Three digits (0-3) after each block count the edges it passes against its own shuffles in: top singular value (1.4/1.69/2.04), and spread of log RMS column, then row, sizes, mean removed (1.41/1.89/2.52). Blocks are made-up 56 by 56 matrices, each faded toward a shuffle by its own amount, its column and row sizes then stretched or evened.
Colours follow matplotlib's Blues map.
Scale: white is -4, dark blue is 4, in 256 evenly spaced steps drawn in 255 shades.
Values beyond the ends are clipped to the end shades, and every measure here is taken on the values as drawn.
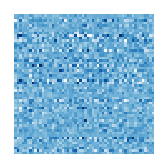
0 0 3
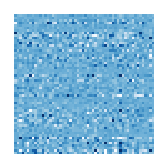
0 1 3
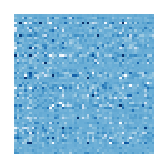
1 1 3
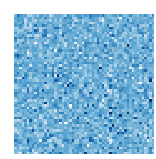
1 0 0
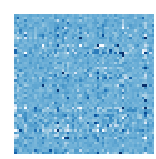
1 2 2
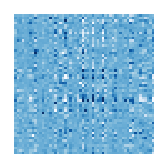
3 3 2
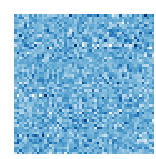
1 0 2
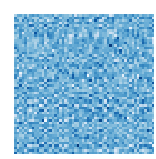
3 0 1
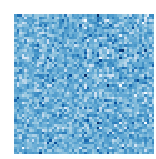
1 1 0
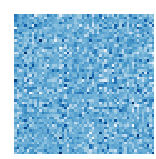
0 1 1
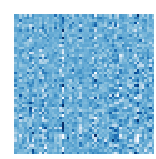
2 3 1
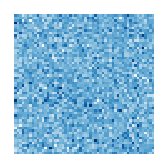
1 0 0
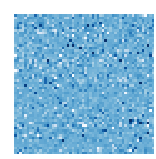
0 0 1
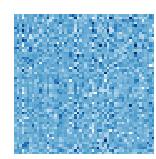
3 2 0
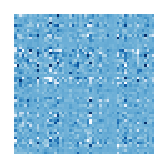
0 3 3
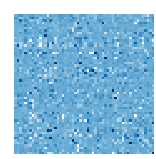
0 1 1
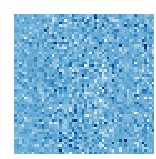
0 2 0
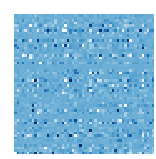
0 1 3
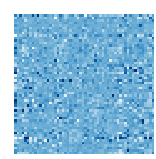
2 1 2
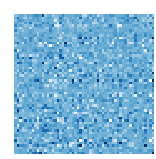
0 1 2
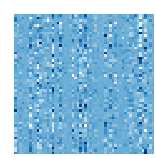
2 3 0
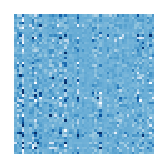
1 3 1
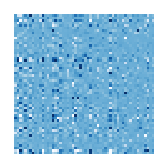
3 3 2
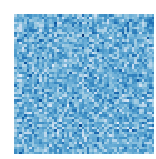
2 0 0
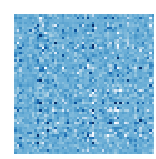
1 2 2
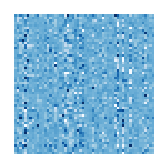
2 3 0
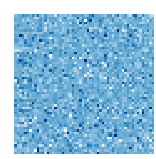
1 0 0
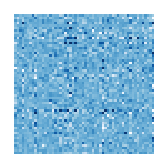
0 2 2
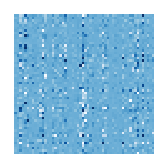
2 3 1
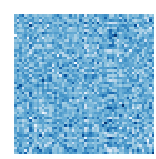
3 1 0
